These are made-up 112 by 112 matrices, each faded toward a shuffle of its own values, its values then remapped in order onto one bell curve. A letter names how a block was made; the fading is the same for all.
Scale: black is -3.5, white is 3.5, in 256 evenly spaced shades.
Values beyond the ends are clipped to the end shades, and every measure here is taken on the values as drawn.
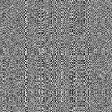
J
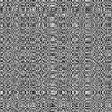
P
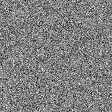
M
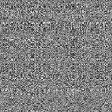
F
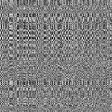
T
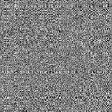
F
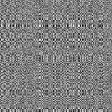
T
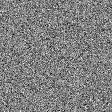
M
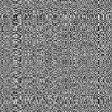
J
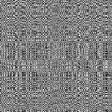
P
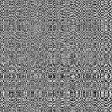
P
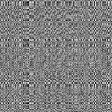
T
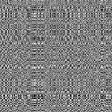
P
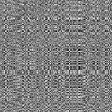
P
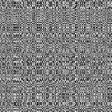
P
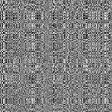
J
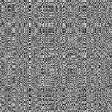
J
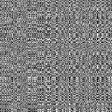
J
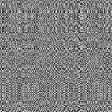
T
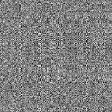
F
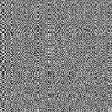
J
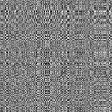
P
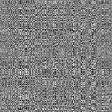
J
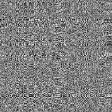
F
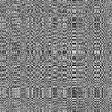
T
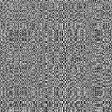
J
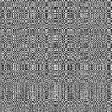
T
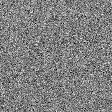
M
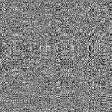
F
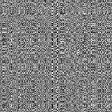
J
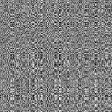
J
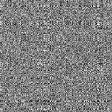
F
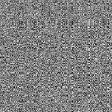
F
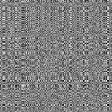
P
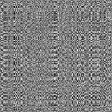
J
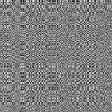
T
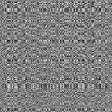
P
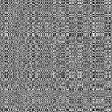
T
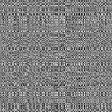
T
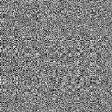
F
